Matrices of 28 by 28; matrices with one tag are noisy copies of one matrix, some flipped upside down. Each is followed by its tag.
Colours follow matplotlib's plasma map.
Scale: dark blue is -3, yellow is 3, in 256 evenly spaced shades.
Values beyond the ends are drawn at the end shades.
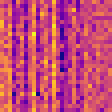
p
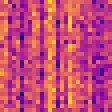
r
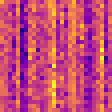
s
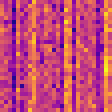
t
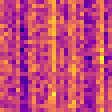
s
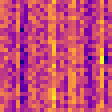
s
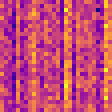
t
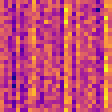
t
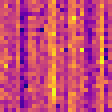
s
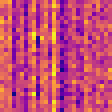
p
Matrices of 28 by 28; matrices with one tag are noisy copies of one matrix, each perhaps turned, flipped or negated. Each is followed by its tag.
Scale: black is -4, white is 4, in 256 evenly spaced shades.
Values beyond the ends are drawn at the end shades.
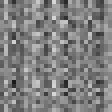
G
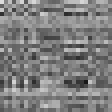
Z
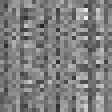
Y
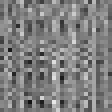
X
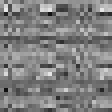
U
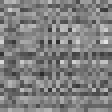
X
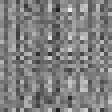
X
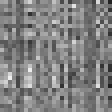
Z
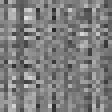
Y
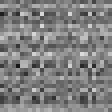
G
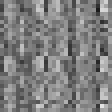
U
